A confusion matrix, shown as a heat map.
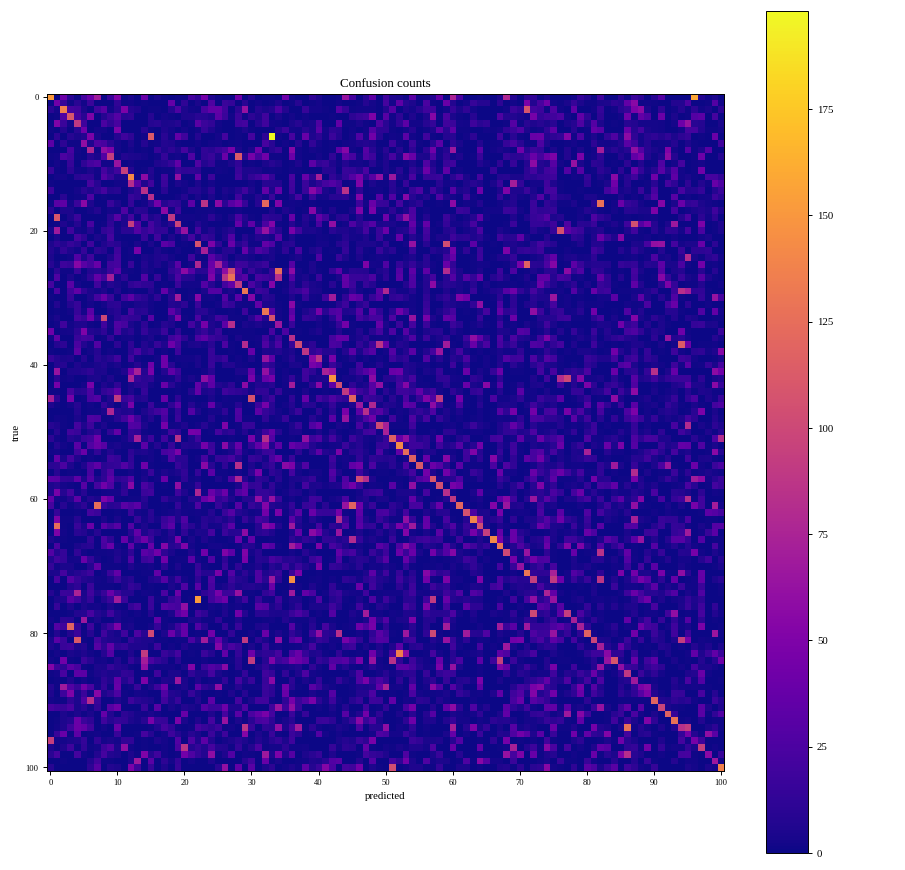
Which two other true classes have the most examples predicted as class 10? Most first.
45, 75
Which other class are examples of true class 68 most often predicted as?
82
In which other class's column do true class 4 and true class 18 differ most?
1
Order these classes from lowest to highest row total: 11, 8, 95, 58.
11, 95, 58, 8
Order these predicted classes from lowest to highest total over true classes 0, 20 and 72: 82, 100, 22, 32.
100, 22, 32, 82
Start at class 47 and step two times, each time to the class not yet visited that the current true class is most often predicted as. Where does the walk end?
28
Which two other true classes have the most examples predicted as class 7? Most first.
61, 0
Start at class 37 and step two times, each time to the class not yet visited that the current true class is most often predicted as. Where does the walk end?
86
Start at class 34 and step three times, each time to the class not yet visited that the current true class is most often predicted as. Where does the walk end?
59
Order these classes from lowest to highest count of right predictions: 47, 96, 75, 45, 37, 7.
7, 96, 75, 47, 37, 45
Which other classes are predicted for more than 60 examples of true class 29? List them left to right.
50, 94, 95
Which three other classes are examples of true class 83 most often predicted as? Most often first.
52, 14, 53
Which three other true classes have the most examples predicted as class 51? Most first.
100, 84, 12
